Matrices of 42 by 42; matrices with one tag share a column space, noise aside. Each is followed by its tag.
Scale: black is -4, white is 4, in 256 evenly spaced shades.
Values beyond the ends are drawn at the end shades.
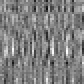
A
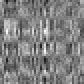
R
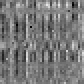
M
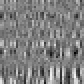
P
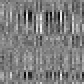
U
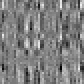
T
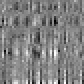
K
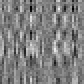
A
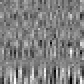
P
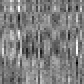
A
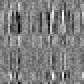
U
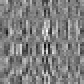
R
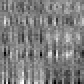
K
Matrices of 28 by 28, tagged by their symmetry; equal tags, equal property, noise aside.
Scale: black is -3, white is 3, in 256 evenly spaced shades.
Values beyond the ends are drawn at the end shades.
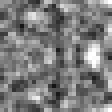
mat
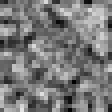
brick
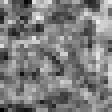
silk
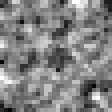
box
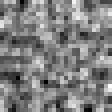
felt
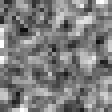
silk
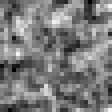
silk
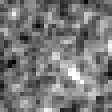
box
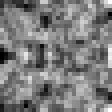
mat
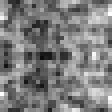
mat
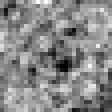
box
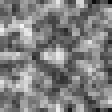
mat
